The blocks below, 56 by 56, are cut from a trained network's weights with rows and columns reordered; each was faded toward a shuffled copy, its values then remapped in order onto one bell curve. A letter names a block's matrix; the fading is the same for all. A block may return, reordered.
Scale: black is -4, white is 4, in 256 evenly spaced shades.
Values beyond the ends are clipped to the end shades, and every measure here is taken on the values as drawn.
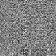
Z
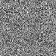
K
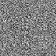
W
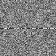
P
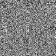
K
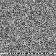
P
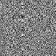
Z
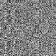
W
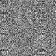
Z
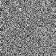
P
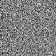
K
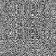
W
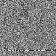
P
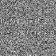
K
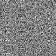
K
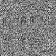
K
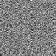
Z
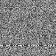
P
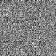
K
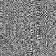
W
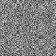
W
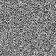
P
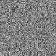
P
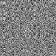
Z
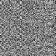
W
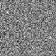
Z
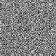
W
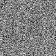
P
